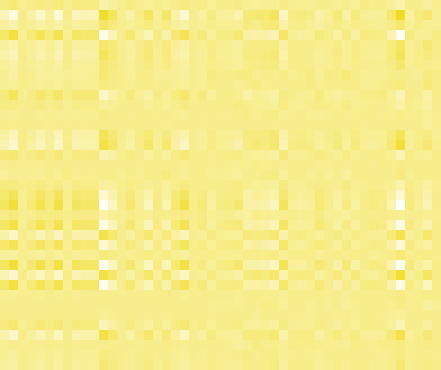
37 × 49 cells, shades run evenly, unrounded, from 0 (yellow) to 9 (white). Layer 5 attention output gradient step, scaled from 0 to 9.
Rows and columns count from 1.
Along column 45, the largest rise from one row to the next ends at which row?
29
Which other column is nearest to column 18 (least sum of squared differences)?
42
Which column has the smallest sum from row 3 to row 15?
12
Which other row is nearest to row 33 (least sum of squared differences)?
16
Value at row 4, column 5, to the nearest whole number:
2
